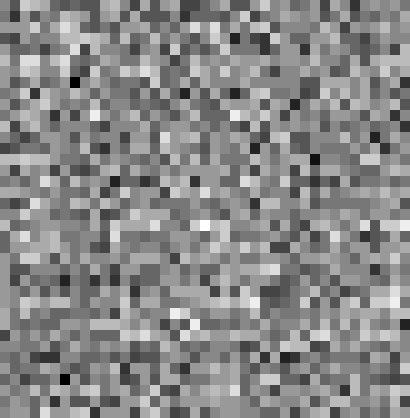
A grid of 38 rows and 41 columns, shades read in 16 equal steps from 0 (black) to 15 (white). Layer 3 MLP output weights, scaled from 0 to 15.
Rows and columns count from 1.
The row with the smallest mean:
33
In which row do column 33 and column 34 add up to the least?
17
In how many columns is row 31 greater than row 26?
26
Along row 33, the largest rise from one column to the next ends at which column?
28
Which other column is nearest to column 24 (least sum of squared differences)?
36
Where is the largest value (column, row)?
21, 21
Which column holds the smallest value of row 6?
18
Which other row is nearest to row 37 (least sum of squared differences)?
20
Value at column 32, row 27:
11
